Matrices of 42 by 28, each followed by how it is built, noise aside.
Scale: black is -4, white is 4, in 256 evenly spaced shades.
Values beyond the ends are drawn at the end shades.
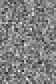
noise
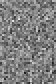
repeating columns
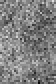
smooth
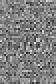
blocks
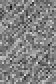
Hankel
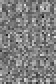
blocks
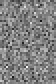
repeating columns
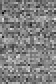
blocks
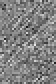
Hankel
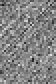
Hankel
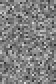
noise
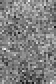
smooth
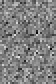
repeating columns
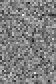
noise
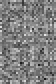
blocks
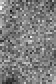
smooth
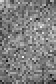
smooth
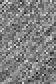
Hankel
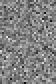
noise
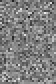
noise
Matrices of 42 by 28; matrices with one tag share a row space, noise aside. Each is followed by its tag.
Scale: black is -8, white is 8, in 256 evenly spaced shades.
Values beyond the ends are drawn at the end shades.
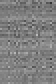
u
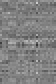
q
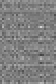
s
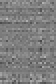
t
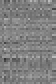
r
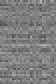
t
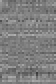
q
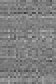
u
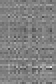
u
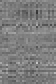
q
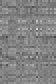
q
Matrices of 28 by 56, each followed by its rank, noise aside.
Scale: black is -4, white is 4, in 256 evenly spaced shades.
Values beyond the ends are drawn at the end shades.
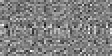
six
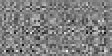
four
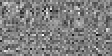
six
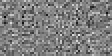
six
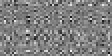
four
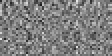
six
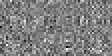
six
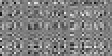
three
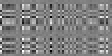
one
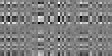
one
